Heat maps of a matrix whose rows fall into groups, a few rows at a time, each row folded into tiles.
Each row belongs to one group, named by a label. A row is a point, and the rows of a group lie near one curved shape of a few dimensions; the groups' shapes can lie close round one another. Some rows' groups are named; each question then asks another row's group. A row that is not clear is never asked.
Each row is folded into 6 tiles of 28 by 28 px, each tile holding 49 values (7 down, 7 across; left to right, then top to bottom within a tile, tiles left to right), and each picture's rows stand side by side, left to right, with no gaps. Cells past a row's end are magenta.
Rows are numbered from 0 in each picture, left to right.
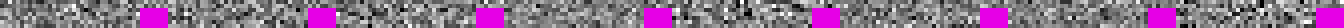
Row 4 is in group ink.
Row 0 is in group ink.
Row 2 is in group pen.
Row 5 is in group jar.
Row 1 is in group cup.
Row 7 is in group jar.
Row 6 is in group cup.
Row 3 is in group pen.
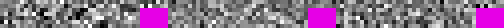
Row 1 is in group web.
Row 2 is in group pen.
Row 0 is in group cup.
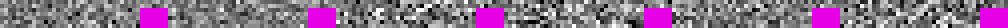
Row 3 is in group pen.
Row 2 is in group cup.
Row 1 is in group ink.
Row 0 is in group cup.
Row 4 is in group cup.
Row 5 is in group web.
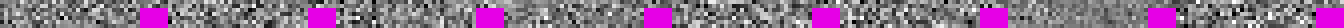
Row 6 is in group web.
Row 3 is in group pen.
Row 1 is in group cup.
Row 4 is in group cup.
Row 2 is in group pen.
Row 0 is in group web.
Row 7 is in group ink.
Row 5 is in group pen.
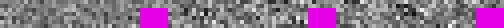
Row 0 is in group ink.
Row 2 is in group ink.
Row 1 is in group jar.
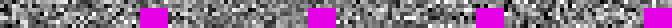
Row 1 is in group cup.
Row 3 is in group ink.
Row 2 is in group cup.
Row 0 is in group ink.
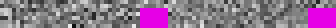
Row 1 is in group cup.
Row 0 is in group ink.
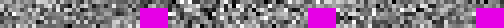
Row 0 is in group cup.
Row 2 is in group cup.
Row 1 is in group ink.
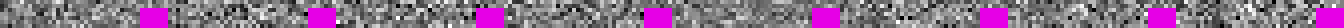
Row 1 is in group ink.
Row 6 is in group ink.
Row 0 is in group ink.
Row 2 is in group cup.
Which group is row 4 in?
ink
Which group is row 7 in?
ink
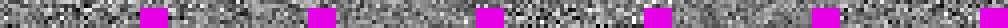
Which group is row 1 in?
ink
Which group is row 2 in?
pen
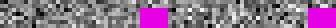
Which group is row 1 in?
pen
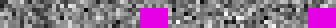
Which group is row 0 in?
ink
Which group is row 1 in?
web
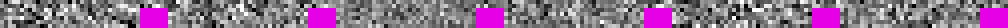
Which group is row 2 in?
pen
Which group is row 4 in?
cup
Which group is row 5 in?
cup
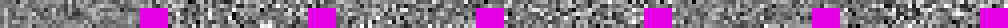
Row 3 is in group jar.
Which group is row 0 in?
ink
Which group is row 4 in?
cup
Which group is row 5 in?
cup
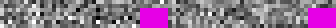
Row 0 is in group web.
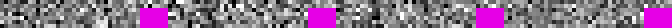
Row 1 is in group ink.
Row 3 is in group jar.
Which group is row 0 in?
pen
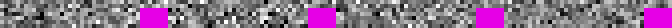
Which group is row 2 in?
ink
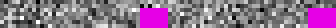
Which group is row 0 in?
pen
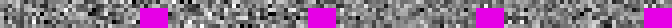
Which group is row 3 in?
cup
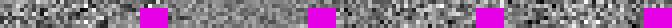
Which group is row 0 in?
cup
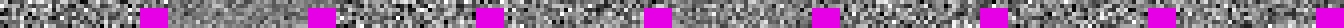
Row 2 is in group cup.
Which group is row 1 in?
web
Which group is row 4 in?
pen
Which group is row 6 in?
ink
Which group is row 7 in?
cup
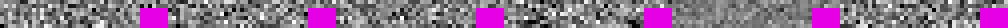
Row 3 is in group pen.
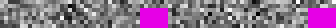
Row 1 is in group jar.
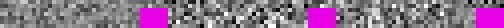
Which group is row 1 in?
web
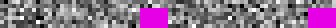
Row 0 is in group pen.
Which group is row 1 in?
cup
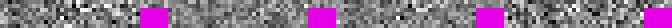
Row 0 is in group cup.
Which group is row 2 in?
cup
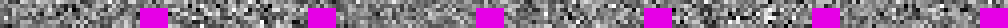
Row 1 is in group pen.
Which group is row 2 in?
ink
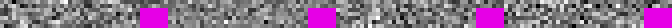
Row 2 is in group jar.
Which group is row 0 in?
ink
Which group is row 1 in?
web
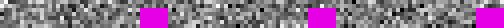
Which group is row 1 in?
cup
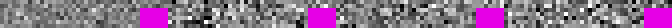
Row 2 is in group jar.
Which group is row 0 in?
web
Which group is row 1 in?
pen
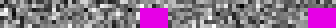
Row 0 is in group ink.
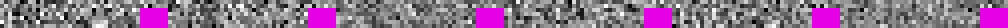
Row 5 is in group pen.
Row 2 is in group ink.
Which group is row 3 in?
ink
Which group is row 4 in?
pen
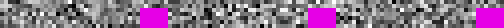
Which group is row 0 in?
jar
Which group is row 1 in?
jar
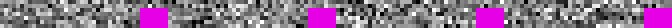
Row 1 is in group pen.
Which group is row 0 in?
pen
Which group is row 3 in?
cup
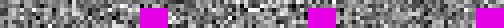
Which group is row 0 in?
pen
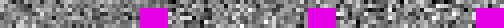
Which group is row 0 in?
ink
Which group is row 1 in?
pen
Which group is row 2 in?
ink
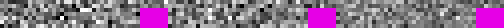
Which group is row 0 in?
cup
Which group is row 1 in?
cup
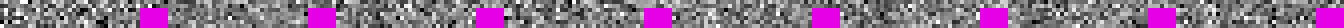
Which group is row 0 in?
web
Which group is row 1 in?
cup
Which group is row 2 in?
ink
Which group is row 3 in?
ink
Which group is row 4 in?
jar
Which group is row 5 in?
jar
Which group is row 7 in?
web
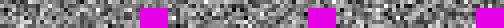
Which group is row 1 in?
ink
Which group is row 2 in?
cup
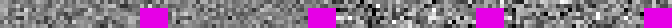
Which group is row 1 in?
web
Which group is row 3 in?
ink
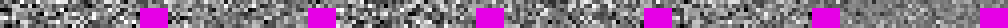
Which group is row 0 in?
ink
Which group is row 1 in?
cup
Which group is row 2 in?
cup
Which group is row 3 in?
cup
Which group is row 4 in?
ink
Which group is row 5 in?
web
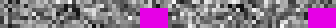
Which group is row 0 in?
ink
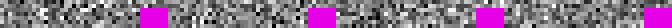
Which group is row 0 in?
cup
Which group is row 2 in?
jar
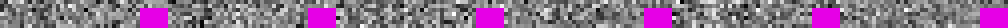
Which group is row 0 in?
ink
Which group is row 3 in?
cup
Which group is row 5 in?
cup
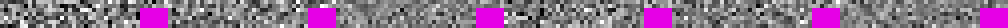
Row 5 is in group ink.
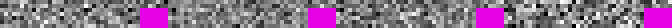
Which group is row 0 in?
web
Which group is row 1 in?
pen
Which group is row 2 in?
pen
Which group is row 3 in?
ink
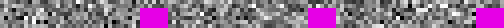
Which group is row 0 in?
jar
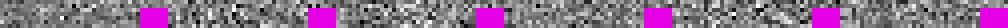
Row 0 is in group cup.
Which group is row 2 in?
pen
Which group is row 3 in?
pen
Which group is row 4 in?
web
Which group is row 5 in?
ink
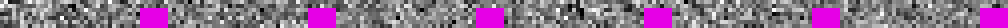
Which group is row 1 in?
cup
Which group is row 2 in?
ink
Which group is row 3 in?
ink
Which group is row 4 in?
ink
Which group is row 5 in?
jar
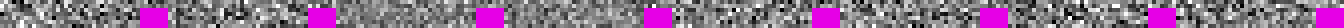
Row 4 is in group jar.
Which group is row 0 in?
ink
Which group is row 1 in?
cup
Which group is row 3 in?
pen
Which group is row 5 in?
ink
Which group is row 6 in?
cup
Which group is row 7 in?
ink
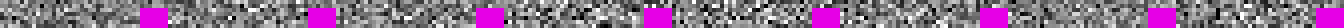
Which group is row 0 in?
cup
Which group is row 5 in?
web
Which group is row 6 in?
pen
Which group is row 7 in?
pen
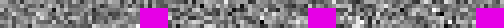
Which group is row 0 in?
cup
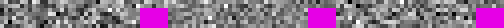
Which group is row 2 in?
ink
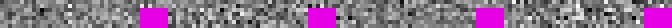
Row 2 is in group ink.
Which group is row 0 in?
pen
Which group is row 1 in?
pen
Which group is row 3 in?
ink
